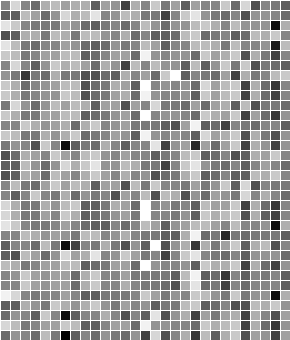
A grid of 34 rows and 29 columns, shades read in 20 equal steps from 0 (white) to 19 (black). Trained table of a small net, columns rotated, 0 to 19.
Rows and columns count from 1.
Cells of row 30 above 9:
10
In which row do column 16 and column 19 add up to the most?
20
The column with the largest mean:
28
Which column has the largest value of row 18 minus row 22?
1
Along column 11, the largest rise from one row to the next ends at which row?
8
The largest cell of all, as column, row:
7, 34
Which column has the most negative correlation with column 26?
25
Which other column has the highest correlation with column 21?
24
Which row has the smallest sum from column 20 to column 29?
3
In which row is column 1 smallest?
30
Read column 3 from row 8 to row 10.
15 11 10
